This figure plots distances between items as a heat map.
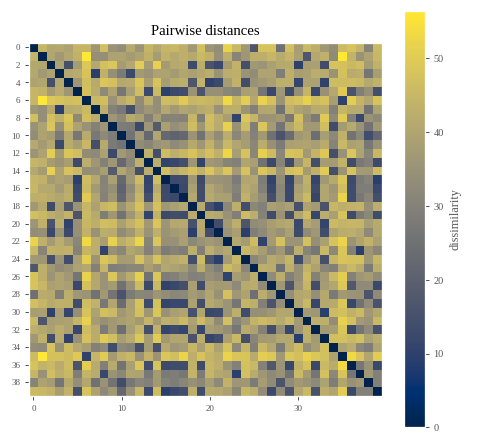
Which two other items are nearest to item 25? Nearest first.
0, 28
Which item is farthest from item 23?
35
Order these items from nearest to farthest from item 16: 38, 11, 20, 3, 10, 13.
13, 10, 38, 11, 3, 20
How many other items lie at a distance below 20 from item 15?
10
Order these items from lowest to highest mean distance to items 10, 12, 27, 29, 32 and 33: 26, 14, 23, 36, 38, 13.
13, 36, 38, 23, 26, 14
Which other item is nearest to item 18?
21
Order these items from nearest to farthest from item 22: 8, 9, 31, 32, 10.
32, 8, 10, 31, 9
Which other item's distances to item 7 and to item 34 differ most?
3
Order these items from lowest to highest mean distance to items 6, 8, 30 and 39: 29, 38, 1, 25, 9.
29, 38, 9, 25, 1
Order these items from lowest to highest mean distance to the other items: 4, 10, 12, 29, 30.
10, 29, 30, 4, 12
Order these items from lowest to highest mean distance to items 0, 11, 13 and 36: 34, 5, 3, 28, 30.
5, 28, 3, 34, 30
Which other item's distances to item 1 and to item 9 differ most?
12
